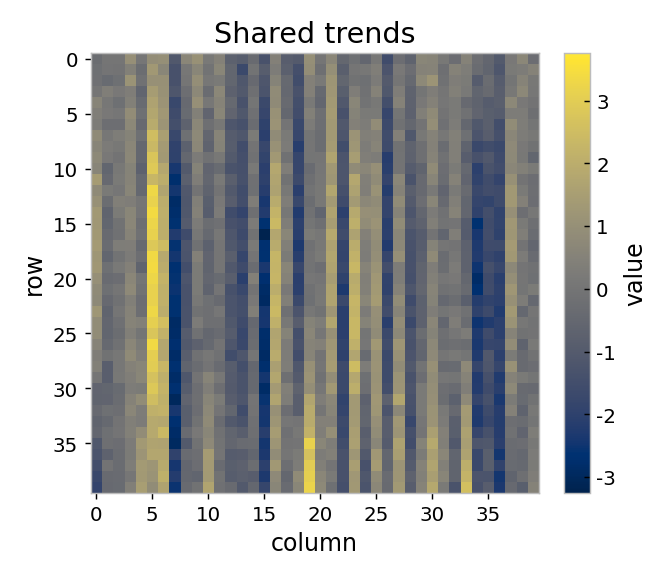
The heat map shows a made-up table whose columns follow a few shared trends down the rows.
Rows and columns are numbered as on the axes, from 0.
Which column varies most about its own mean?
19
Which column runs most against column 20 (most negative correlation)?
32
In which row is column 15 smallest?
16
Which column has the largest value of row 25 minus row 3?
23
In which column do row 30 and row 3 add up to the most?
5
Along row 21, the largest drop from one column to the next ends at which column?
7
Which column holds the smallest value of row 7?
15
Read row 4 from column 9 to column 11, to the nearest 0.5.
1 0 0.5
